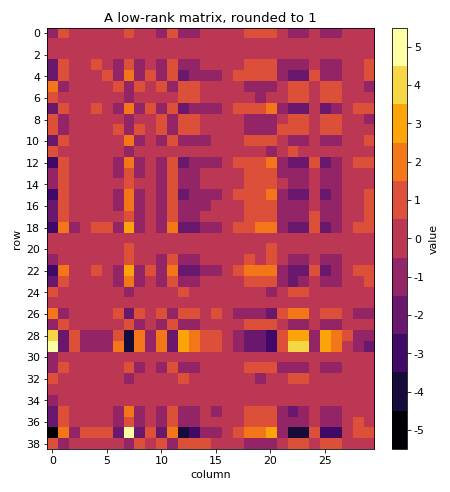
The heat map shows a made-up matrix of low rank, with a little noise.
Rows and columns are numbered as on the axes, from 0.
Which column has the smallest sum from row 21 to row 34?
7
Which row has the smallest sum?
37
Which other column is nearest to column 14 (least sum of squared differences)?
15
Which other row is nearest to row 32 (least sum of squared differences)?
24
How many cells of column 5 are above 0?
3
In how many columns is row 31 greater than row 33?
6
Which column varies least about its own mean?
16
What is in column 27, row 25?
0
